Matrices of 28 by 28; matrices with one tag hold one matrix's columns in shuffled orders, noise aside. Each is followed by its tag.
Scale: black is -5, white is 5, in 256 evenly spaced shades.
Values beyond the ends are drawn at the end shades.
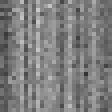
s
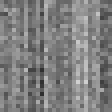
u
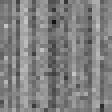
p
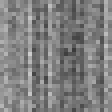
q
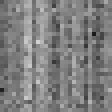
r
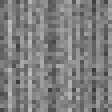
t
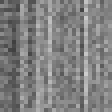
p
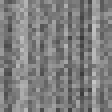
t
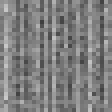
r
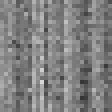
u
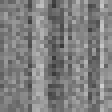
r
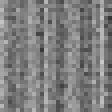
s
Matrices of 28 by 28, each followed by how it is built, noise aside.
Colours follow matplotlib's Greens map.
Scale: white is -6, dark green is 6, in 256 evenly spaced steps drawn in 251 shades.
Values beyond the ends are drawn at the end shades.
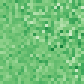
upper triangular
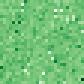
sparse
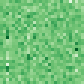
uneven columns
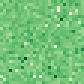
sparse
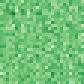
low rank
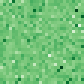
sparse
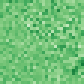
upper triangular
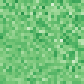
upper triangular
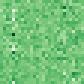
uneven columns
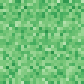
repeating columns
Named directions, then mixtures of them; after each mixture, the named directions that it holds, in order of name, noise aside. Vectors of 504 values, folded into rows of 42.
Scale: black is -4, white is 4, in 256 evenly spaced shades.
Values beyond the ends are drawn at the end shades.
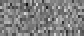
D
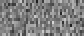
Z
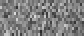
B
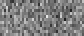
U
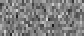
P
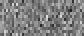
P, U.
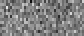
D, P, U.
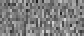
Z.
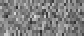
B.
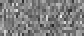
P, U.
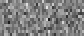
B, D, P.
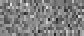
D.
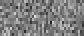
B, D, Z.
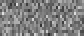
D, U, Z.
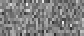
D, Z.
